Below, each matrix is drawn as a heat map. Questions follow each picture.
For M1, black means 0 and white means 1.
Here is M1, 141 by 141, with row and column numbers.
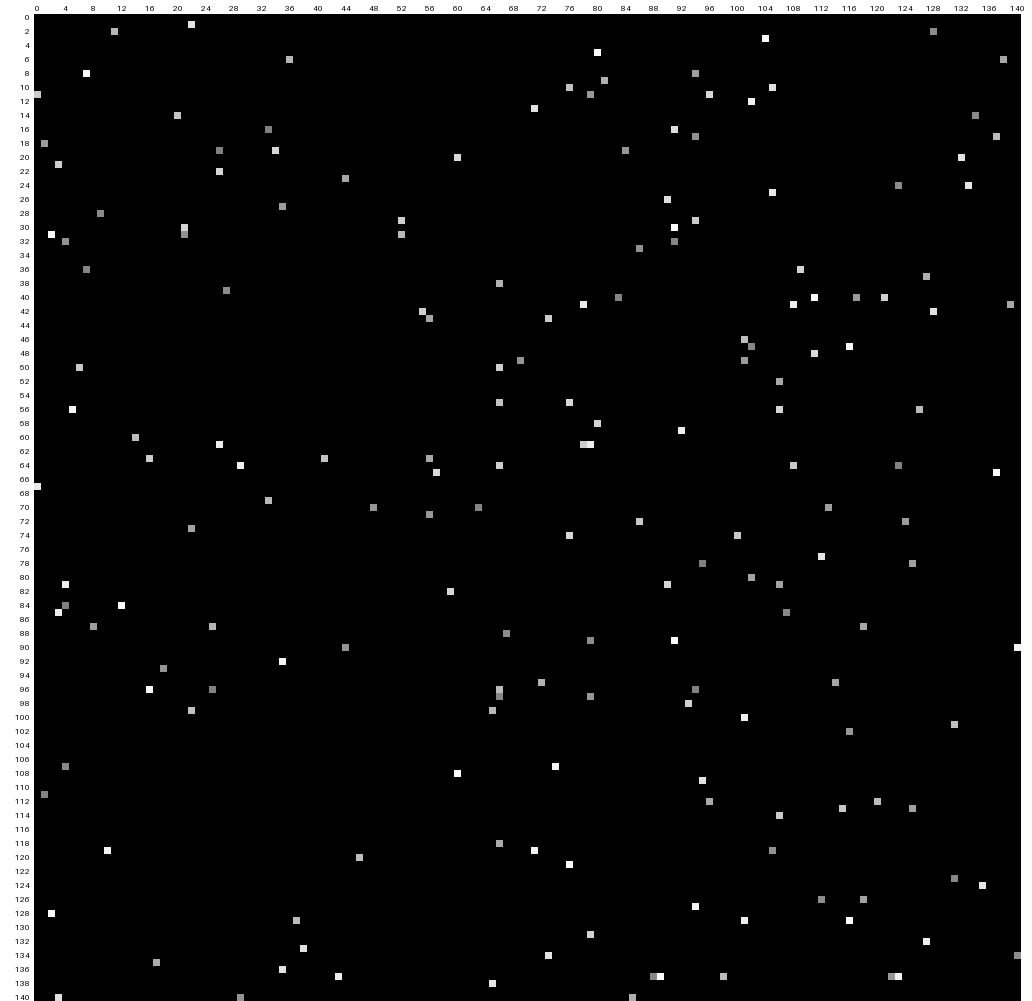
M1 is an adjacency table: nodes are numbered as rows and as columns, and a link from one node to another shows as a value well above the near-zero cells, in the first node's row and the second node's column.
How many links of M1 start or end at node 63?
4
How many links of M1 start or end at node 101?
5
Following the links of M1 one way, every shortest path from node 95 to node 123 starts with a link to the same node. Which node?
node 72
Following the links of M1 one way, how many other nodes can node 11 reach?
11
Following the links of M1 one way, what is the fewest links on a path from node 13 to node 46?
6
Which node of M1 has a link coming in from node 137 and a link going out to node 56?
node 43
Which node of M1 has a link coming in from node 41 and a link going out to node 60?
node 108
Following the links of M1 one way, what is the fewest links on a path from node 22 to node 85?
4
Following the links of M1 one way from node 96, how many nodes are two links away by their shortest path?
3
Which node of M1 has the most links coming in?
node 66
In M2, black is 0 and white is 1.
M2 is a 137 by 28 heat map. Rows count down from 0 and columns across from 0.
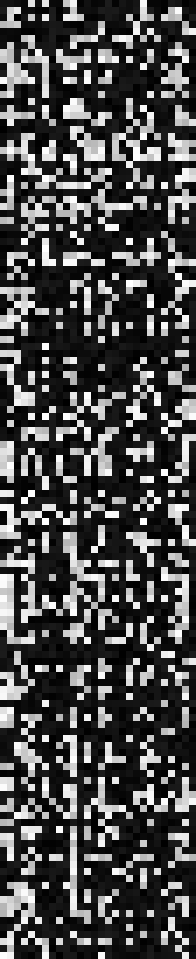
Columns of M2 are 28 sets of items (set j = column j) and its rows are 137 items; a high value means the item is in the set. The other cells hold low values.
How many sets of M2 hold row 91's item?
12
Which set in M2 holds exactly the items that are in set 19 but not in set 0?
27
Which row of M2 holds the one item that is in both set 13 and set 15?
122
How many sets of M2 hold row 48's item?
4
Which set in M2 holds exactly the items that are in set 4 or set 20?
10
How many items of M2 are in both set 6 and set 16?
8
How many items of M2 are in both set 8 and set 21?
9
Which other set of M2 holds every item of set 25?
1
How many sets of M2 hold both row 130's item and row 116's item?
5
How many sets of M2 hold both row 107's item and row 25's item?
1
